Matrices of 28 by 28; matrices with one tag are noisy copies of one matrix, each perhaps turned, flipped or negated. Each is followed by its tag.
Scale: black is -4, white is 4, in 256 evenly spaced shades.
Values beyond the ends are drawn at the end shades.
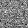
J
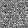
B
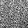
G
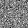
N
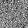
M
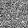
B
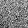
G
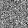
B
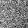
G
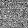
J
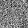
M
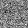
J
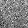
G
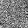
M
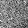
G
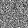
N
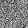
M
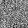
M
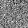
M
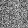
J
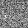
J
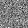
N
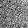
G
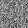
B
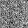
J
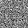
N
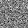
N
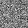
N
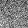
G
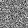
N
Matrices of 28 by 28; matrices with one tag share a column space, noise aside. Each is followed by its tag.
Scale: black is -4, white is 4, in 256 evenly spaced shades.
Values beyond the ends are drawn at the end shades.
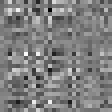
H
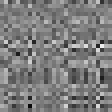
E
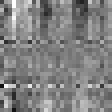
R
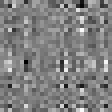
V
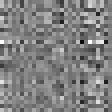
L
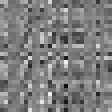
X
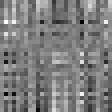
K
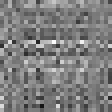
E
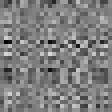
E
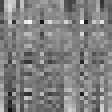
K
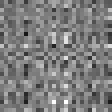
X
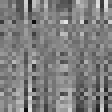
K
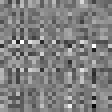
E
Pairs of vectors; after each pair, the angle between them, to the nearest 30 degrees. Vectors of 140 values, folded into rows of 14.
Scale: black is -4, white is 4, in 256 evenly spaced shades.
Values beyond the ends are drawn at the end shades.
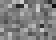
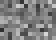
150 degrees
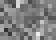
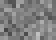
30 degrees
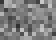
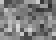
150 degrees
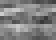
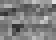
150 degrees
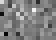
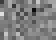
150 degrees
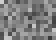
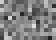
30 degrees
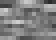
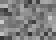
120 degrees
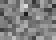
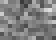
150 degrees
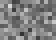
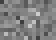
90 degrees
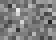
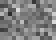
60 degrees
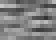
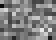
120 degrees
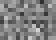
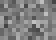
150 degrees
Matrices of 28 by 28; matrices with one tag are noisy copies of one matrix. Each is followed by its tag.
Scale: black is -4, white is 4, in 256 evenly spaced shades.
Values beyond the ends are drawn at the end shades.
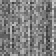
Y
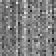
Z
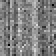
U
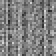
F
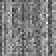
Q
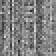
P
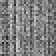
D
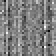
F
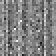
F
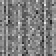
F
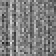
D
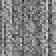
Q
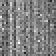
D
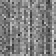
Y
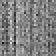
D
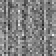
F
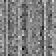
F
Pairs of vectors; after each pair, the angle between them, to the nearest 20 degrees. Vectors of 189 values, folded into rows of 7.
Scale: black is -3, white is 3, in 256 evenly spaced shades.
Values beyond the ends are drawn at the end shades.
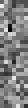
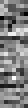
60 degrees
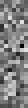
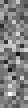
40 degrees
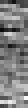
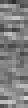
20 degrees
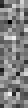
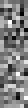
120 degrees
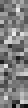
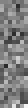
160 degrees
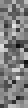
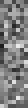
160 degrees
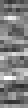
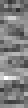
20 degrees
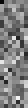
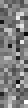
80 degrees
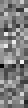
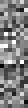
20 degrees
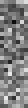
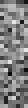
160 degrees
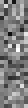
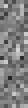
40 degrees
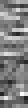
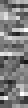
20 degrees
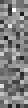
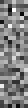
20 degrees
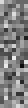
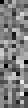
140 degrees
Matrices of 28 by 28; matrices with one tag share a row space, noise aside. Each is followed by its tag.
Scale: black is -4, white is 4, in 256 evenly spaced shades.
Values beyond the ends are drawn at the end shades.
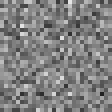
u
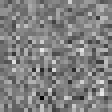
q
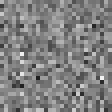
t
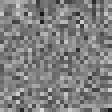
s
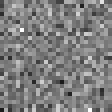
t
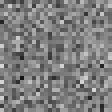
t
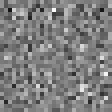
q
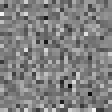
u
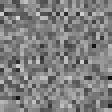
s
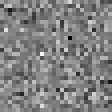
s
